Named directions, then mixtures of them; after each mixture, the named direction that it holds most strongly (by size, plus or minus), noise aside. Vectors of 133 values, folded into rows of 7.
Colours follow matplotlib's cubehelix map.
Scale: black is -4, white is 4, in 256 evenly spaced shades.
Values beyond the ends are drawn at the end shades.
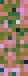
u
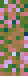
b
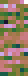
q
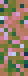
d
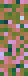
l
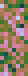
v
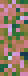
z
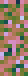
l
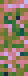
v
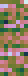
q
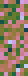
l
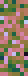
d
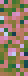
d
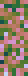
l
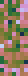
u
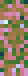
l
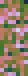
u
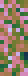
z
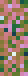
z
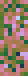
z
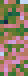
l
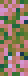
z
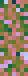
b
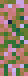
v
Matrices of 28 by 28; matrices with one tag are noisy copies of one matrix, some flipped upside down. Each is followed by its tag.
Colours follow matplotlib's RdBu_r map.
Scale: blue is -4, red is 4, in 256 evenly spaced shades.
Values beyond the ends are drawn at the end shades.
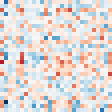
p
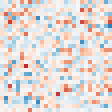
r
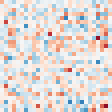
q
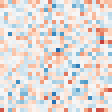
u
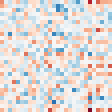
u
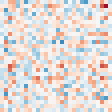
q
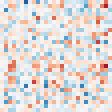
q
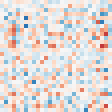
q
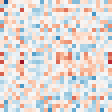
p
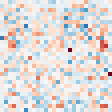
q
